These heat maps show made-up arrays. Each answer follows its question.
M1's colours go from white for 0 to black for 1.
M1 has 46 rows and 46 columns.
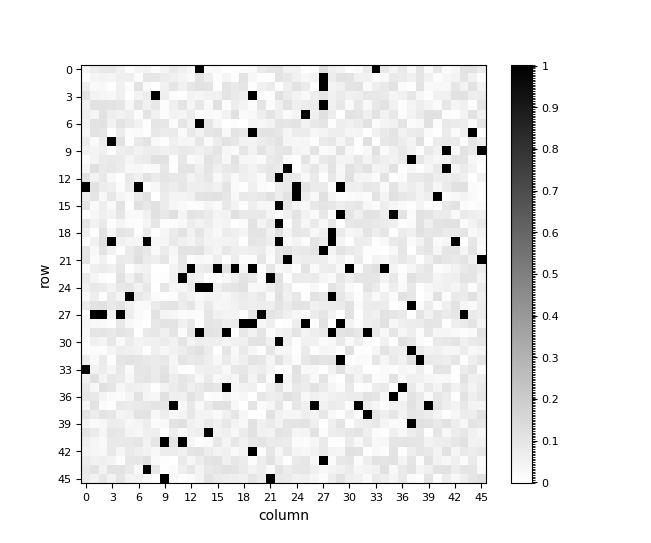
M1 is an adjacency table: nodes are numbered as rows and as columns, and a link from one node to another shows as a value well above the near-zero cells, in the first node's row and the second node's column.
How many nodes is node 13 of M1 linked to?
4
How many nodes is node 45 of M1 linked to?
2
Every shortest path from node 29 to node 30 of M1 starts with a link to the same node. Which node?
node 28
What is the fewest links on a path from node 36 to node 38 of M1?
5
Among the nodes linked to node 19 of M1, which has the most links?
node 22
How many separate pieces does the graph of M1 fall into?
4
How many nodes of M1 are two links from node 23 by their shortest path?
2
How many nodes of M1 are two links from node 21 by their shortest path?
2
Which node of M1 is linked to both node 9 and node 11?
node 41
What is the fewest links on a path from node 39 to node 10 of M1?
2
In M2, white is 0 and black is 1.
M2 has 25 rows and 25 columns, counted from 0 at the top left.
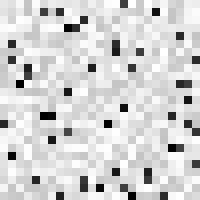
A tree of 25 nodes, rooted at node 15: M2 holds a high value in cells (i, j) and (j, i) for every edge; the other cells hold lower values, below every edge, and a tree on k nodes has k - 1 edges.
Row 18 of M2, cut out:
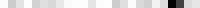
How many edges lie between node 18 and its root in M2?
4
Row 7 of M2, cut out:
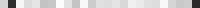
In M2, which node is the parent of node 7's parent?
5
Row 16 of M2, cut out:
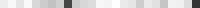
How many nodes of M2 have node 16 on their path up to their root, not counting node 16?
4
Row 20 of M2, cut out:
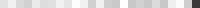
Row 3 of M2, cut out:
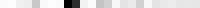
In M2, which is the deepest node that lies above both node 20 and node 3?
24
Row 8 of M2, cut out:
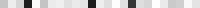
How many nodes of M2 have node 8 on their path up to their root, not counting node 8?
3
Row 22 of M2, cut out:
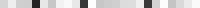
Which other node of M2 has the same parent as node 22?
2
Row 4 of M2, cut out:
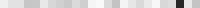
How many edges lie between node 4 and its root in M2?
4
